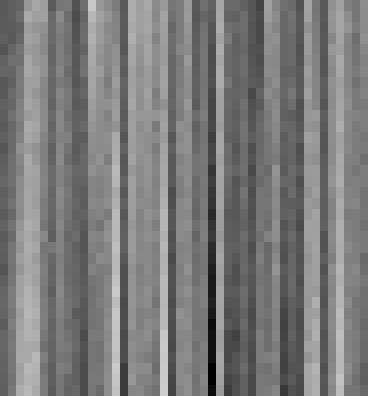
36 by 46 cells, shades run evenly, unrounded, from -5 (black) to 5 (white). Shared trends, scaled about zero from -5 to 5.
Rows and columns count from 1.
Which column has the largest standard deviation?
27
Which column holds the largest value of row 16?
15
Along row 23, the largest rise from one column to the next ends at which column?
28
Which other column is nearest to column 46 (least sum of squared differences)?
34
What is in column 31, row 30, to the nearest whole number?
-1
